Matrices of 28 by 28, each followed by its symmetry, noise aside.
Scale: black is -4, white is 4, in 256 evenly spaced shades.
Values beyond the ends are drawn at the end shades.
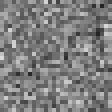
no symmetry.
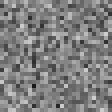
antisymmetric.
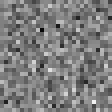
no symmetry.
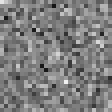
symmetric across the other diagonal.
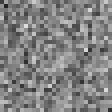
symmetric.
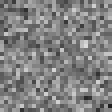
same after a half turn.
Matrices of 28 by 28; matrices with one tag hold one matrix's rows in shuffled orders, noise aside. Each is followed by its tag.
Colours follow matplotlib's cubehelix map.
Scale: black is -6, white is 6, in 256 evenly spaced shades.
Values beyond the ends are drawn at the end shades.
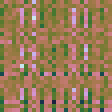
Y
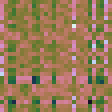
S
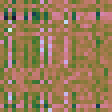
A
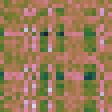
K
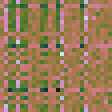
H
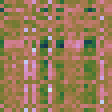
K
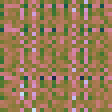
Y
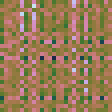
Y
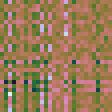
A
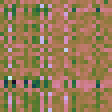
A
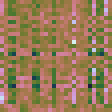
S
